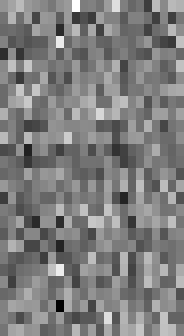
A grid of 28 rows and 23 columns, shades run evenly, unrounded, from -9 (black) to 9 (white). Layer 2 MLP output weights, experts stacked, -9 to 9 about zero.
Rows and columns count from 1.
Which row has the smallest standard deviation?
14
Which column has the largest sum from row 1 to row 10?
15
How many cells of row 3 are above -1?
11
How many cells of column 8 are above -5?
24
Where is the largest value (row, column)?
1, 10
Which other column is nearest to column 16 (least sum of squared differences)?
7
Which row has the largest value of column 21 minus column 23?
27
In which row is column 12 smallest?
2
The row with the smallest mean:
13
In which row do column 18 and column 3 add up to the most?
28
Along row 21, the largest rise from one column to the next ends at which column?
9
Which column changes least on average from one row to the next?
17
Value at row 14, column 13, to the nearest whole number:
-1
